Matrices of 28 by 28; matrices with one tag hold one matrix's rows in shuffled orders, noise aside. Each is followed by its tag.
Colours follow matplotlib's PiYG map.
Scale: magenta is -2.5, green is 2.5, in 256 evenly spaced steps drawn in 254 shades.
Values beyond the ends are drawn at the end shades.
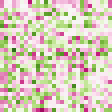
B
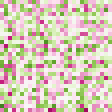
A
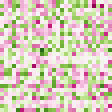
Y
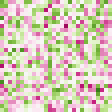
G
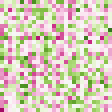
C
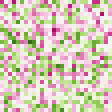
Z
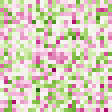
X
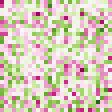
G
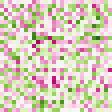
Z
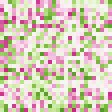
B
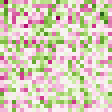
B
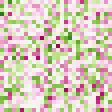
G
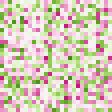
G
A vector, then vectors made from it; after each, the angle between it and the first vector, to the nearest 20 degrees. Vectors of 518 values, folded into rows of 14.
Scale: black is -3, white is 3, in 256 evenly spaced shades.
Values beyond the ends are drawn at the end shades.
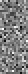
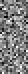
100 degrees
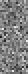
20 degrees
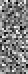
40 degrees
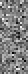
120 degrees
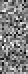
120 degrees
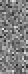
40 degrees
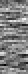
100 degrees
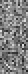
120 degrees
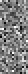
20 degrees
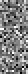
20 degrees
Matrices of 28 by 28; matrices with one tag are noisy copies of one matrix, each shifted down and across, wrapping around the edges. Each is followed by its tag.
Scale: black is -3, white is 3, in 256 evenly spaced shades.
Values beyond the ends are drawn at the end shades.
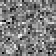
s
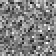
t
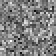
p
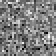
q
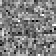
q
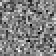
t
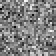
p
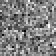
q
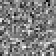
s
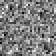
s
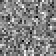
t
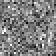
p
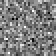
s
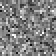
t
